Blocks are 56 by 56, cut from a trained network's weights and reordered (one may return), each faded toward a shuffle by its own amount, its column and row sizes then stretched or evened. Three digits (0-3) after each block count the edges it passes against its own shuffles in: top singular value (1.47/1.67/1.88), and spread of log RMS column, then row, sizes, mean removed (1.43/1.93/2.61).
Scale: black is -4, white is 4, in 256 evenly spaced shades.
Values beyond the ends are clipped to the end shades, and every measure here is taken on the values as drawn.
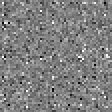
1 1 1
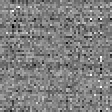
1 2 1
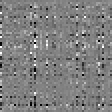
2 3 2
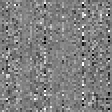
0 3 0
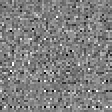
3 0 2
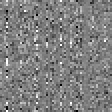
1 3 0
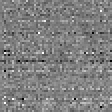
1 1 2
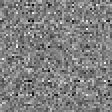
1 0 2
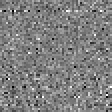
0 0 2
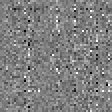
1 2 1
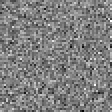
2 0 0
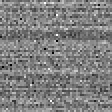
3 0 0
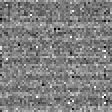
2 1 0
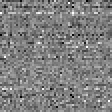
1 1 2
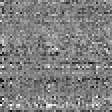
2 2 3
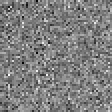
0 2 0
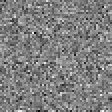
1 0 1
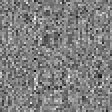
3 1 0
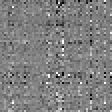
0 3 2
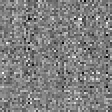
0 1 2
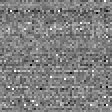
1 0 2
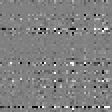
3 2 3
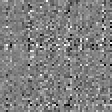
3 3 2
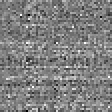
2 2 1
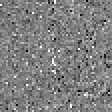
0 2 0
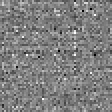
0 2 1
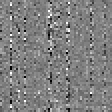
1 3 0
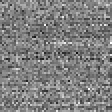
1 1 2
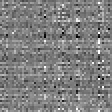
3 3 0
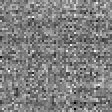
1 2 0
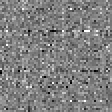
0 1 2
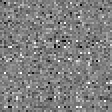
2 1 2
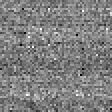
1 1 1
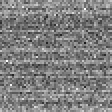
3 0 0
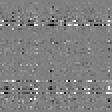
3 1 3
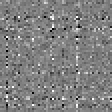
1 2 2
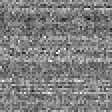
3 0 2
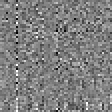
3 2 1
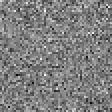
0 0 1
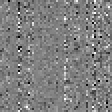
0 3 0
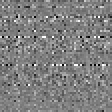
3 1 3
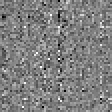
0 2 0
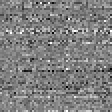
1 1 3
